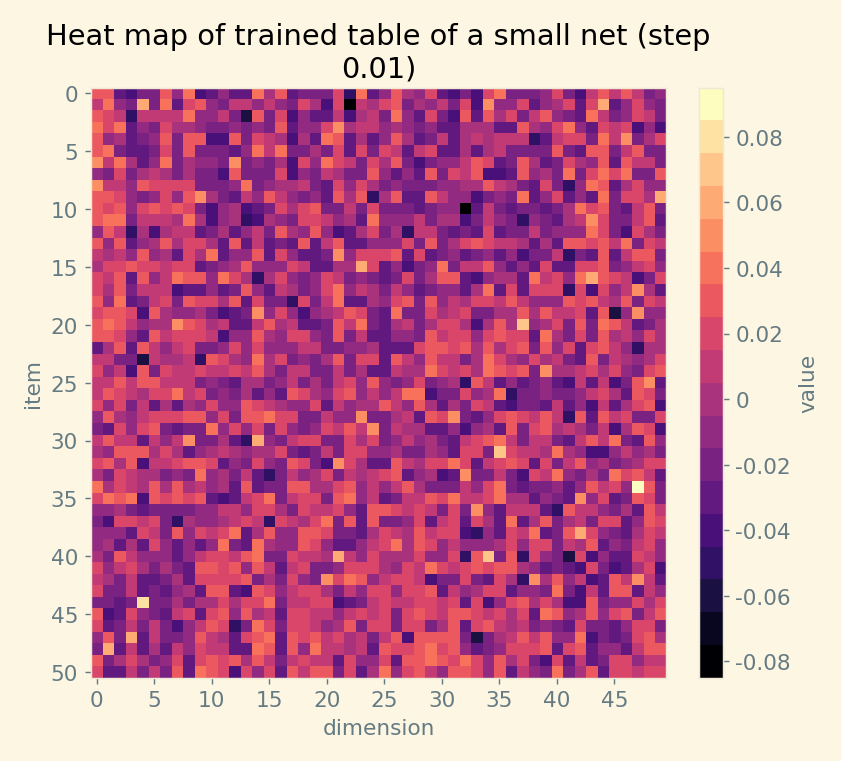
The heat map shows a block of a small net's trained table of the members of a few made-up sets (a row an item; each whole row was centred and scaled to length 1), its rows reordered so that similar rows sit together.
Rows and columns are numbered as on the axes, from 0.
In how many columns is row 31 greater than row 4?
24
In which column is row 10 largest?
42
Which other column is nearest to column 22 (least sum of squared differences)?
3
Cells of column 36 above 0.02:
7
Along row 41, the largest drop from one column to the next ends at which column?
49
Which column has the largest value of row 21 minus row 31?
44
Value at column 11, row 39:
0.04
